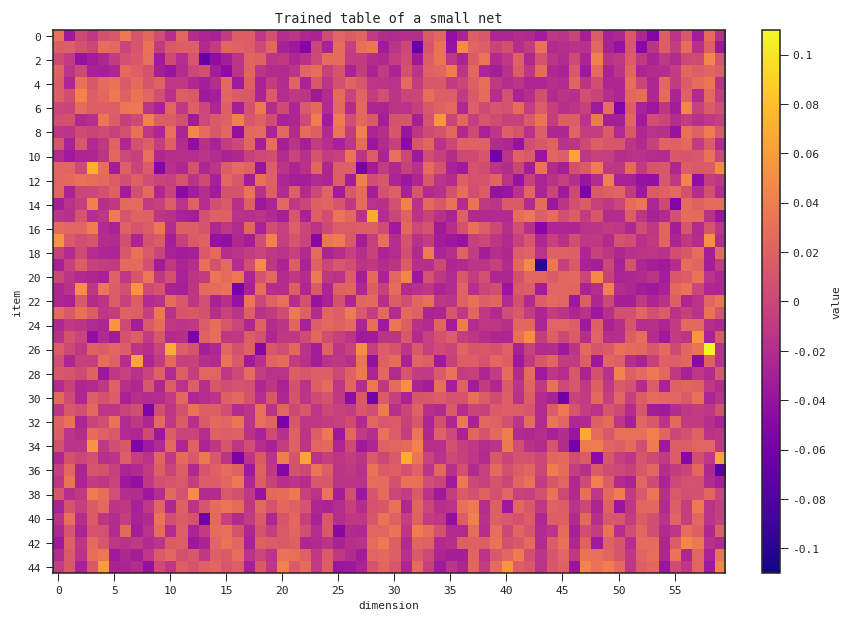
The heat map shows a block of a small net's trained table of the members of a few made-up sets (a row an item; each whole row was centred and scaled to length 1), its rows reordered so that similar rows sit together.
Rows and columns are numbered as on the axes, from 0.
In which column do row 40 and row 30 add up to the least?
13
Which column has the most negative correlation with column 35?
28
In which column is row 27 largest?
7
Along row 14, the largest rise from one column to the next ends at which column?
56
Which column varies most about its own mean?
58
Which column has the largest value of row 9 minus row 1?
32
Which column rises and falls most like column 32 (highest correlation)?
29
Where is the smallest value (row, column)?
19, 43
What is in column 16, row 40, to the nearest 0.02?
-0.02
